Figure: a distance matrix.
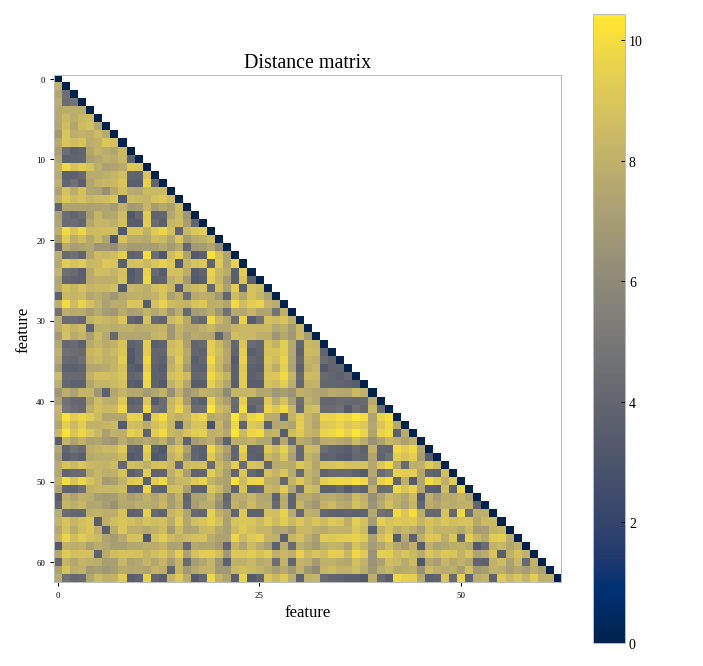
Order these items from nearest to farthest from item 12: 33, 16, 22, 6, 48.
33, 22, 16, 6, 48
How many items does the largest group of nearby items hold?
27
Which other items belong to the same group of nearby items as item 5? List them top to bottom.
55, 59
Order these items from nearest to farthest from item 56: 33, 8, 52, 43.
52, 33, 43, 8
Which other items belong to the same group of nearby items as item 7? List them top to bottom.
20, 32
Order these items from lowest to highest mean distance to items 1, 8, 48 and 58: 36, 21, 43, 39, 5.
43, 21, 36, 39, 5
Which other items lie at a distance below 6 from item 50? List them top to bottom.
11, 28, 42, 44, 57
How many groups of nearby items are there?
9
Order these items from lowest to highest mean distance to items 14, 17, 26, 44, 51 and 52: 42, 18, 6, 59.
18, 6, 42, 59
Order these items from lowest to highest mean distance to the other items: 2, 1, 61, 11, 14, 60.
2, 1, 60, 61, 14, 11
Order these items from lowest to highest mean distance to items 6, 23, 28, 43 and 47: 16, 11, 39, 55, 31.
39, 11, 16, 31, 55
